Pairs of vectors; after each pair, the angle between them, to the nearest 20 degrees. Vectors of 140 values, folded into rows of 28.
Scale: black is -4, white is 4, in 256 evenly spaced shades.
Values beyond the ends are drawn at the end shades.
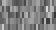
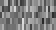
60 degrees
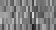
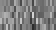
20 degrees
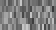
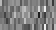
120 degrees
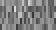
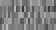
60 degrees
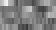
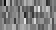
100 degrees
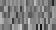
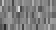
80 degrees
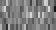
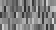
120 degrees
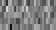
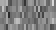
120 degrees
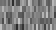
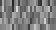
80 degrees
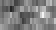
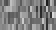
120 degrees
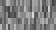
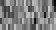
40 degrees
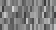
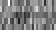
60 degrees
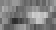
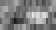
20 degrees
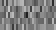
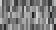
100 degrees
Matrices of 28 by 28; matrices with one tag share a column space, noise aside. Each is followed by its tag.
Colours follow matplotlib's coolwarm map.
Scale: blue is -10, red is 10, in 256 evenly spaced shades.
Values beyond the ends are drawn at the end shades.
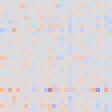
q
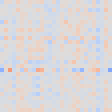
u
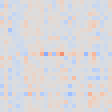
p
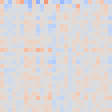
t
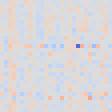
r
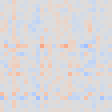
r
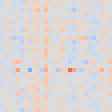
u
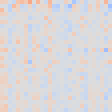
t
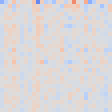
t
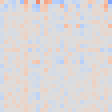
t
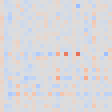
p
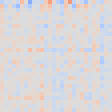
t
